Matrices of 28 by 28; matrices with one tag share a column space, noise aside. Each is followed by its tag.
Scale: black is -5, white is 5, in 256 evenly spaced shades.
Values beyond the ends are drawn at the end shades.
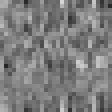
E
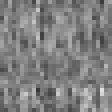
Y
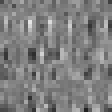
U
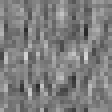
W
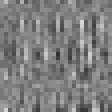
U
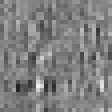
W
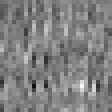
W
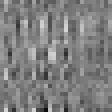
U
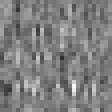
W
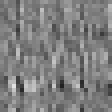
W
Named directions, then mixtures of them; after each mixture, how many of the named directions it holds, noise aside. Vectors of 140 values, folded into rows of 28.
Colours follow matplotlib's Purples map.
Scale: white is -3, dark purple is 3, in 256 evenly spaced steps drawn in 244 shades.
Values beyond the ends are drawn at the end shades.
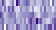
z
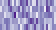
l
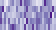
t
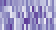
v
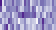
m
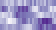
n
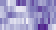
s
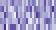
three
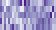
three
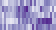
two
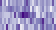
four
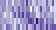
four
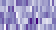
three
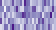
two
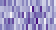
two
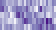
two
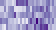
three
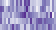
four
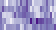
four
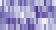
three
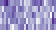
one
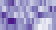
two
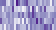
four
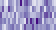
three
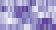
one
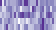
three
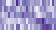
four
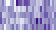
three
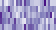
four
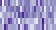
three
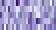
one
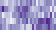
two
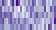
three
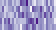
three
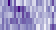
three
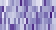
one
